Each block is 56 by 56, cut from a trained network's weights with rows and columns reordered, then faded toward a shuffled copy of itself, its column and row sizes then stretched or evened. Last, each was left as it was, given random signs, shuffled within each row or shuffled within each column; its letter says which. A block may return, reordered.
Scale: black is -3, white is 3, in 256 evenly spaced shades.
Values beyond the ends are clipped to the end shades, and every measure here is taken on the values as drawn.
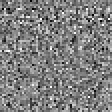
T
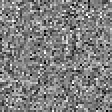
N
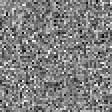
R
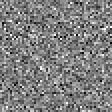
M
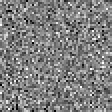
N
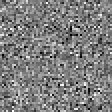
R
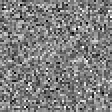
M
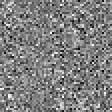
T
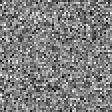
M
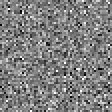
T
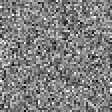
N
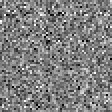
M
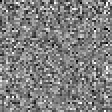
T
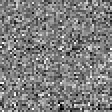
R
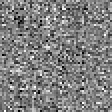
T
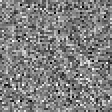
M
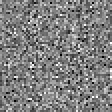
N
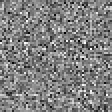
R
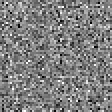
R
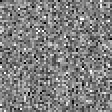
N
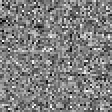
R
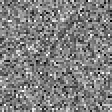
M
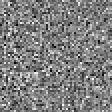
T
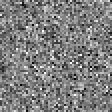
R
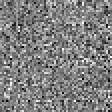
T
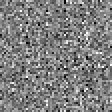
N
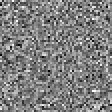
T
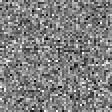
M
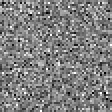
M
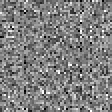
T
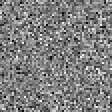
M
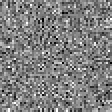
T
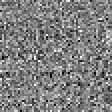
T
